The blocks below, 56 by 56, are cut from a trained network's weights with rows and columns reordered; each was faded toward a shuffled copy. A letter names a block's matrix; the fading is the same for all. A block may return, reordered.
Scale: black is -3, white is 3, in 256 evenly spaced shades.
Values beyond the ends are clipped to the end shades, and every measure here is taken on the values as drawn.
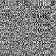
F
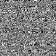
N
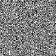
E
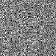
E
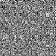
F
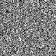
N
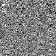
E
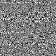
N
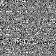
N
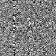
E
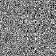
E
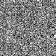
N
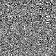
E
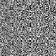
F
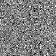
E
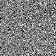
E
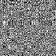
F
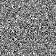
N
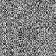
F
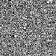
N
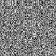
F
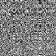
F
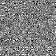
N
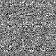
N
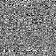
N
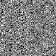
E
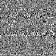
N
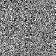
E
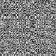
F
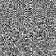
F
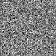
N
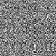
F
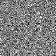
E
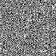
N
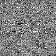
N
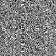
E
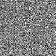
E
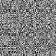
F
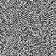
F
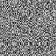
F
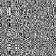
F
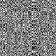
F
